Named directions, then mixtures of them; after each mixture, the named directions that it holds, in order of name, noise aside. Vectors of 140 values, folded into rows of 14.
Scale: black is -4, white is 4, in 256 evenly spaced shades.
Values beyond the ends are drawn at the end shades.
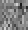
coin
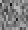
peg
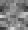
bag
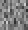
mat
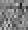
coin.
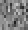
coin, mat, peg.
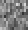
bag, coin, mat.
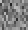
peg.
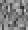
coin, mat, peg.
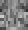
bag, mat.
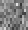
bag, coin.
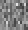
coin, mat.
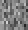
mat.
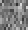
coin, peg.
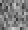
bag, peg.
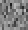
coin, mat, peg.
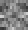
bag.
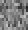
bag, coin, mat.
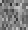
coin, peg.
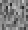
mat, peg.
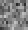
bag, coin, mat.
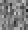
mat, peg.
